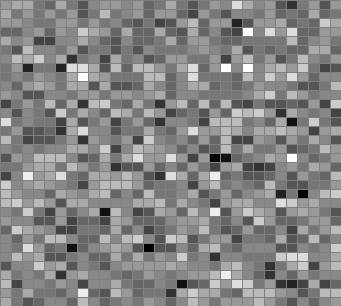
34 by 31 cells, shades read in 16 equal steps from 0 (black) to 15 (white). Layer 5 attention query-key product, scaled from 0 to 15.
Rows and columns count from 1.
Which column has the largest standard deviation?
27
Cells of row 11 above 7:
20
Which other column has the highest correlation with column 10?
5
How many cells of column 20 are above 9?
8
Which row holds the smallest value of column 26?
22
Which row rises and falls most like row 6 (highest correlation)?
19
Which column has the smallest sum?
15
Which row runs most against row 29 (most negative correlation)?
32
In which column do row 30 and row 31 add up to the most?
21
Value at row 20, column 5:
10
